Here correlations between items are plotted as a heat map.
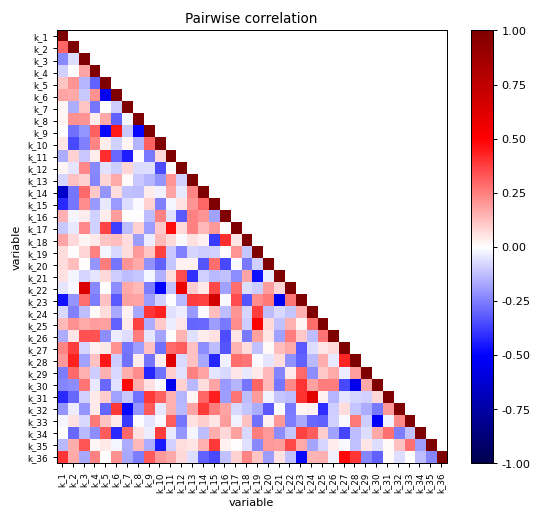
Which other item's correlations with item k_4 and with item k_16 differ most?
k_26
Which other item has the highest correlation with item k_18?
k_16
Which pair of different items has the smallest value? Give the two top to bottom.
k_1, k_14
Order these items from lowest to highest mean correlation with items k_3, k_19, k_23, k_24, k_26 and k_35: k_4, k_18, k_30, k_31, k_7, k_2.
k_18, k_2, k_7, k_4, k_31, k_30
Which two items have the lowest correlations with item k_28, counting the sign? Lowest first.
k_30, k_15
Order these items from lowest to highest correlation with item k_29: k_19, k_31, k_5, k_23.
k_31, k_19, k_5, k_23
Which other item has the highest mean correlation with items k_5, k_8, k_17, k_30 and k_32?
k_23
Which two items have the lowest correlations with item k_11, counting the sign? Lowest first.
k_30, k_7
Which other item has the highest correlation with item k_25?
k_19
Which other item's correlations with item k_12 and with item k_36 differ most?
k_22
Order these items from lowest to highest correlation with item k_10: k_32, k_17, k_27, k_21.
k_27, k_21, k_32, k_17
